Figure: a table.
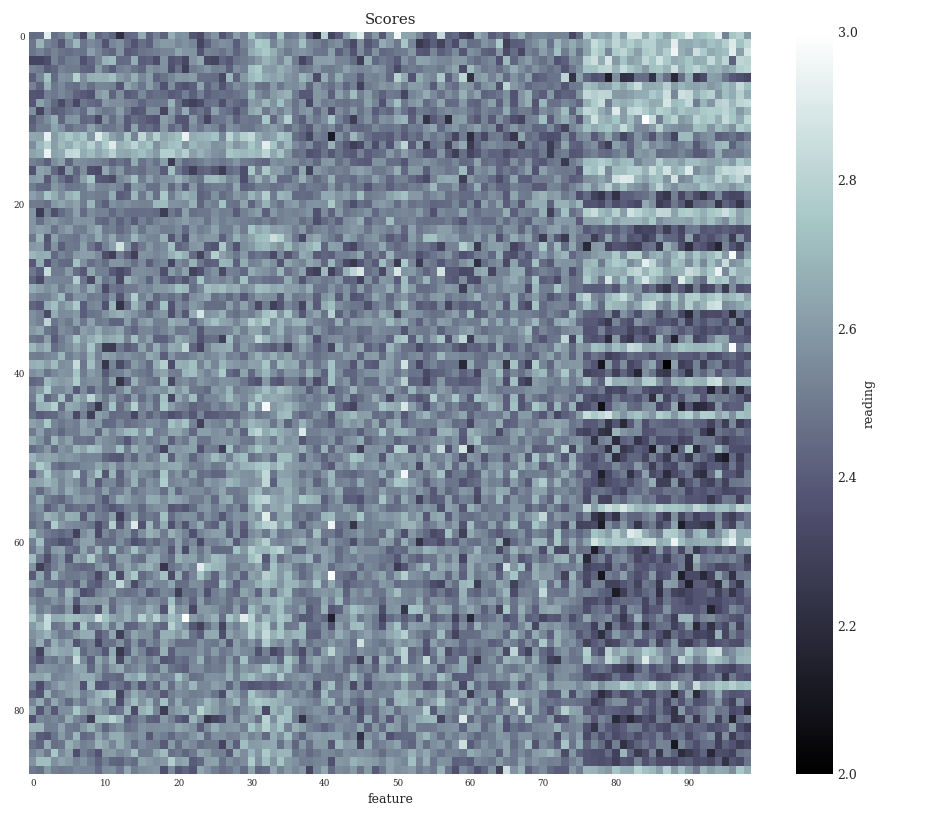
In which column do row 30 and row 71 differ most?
26
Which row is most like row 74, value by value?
29
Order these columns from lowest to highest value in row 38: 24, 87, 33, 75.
87, 24, 75, 33
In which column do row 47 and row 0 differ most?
93
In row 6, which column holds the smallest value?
45
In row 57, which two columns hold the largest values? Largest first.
32, 70
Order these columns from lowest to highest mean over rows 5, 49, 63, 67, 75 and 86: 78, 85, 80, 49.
85, 78, 80, 49
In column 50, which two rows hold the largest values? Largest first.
0, 28
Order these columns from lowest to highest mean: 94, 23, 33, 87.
87, 23, 94, 33
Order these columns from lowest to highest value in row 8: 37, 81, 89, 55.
55, 37, 81, 89
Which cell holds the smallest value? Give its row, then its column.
39, 87
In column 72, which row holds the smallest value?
74
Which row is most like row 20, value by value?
40
